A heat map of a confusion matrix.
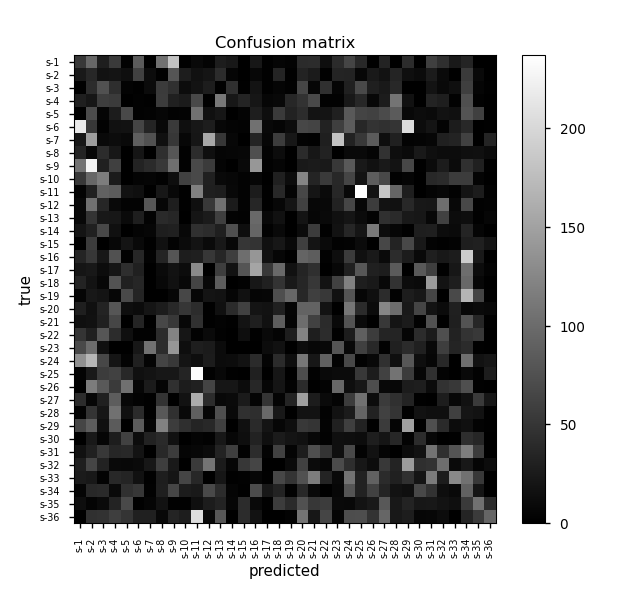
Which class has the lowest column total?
s-36
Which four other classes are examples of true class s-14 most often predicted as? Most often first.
s-26, s-16, s-3, s-21
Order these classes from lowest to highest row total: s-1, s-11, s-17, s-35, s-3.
s-3, s-35, s-1, s-11, s-17
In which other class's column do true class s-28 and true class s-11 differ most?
s-25
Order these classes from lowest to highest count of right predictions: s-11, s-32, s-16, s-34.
s-34, s-32, s-11, s-16
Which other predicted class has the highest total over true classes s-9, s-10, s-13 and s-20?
s-2
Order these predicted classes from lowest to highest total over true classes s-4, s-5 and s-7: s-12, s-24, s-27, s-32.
s-32, s-27, s-24, s-12
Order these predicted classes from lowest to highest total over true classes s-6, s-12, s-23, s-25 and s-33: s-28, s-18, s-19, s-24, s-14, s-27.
s-14, s-19, s-18, s-27, s-28, s-24
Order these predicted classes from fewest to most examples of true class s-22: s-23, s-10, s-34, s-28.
s-23, s-10, s-28, s-34
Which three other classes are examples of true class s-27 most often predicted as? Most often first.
s-11, s-20, s-25
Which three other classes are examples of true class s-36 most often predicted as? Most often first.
s-11, s-20, s-27
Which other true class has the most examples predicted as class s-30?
s-17
